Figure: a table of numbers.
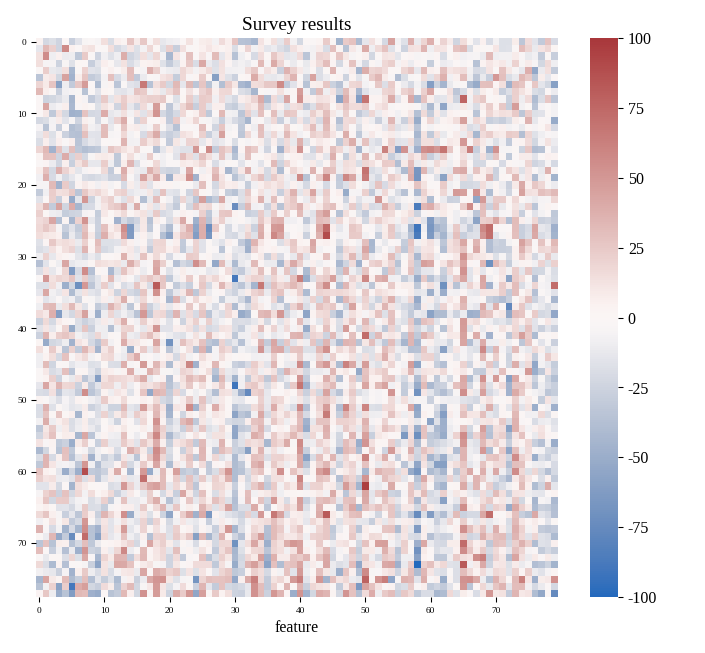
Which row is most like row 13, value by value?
10
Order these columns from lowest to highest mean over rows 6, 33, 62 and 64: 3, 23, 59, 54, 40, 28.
3, 28, 59, 54, 23, 40
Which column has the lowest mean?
58
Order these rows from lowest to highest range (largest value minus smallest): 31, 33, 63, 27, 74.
63, 74, 31, 33, 27
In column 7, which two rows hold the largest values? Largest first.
60, 69
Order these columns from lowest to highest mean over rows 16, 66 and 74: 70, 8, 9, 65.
9, 8, 65, 70
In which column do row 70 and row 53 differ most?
65
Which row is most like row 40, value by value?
32
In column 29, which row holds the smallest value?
18
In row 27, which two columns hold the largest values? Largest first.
44, 69
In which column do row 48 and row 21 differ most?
40
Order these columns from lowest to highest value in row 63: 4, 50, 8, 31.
31, 8, 4, 50
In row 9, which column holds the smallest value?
62
